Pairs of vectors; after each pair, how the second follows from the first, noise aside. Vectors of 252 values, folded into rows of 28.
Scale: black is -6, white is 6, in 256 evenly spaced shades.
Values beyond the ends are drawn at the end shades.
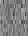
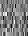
reversed, negated, scaled up.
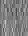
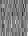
reversed, negated.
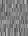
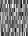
reversed, negated, scaled up.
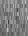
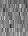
reversed.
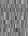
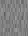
negated, shrunk.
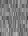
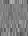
reversed, partly zeroed.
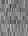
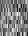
reversed, negated, scaled up.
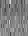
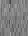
negated, shrunk.
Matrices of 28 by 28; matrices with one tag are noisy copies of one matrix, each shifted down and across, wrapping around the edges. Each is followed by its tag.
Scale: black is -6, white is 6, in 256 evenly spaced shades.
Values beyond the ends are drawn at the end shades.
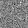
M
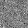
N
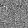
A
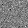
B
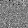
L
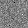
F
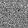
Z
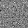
Z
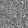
N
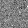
M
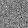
F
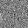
L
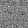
Z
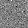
B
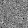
N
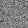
F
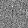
L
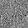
A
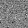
Z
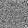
Z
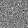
B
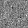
M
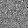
B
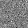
B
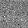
Z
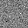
Z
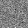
N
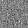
A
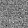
Z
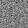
F
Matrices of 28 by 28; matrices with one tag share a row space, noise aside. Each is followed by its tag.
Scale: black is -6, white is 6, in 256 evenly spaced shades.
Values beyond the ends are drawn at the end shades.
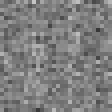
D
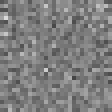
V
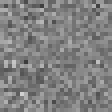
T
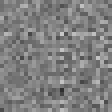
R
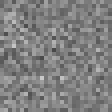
T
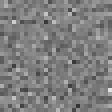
V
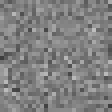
V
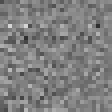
T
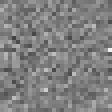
V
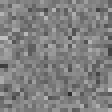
V
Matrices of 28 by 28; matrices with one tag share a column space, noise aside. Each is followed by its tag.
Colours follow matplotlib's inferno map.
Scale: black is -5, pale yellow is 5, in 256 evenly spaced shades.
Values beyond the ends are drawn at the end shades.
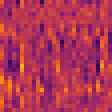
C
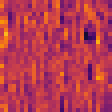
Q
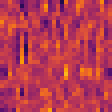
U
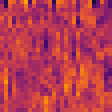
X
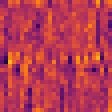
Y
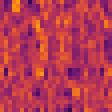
U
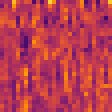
X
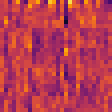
X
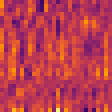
U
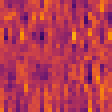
Q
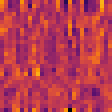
U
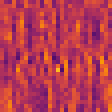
Y
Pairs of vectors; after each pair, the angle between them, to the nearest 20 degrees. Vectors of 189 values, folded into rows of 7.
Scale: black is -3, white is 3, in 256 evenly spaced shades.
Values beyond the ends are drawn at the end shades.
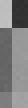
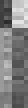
160 degrees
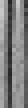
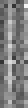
140 degrees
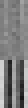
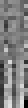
140 degrees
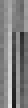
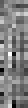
60 degrees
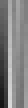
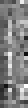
60 degrees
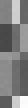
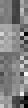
140 degrees
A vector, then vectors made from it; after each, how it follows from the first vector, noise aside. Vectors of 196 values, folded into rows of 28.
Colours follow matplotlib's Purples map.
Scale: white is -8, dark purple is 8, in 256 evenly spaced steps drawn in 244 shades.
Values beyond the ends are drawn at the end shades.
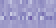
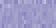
wrapped around, negated, shrunk.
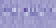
reversed, partly zeroed.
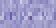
sign-scrambled.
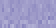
wrapped around, negated, shrunk.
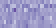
wrapped around.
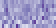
wrapped around, negated, scaled up.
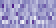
wrapped around, negated, scaled up.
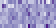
wrapped around, negated, scaled up.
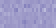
wrapped around, negated, shrunk.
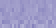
wrapped around, negated, shrunk.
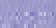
reversed, partly zeroed.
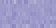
wrapped around, negated, shrunk.
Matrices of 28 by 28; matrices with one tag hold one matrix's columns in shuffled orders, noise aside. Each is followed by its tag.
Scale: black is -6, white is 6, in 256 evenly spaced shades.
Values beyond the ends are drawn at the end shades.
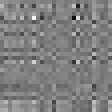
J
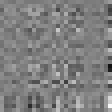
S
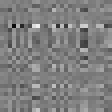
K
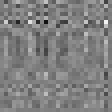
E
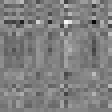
E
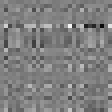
K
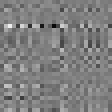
K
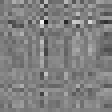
E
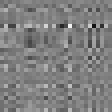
K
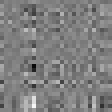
S
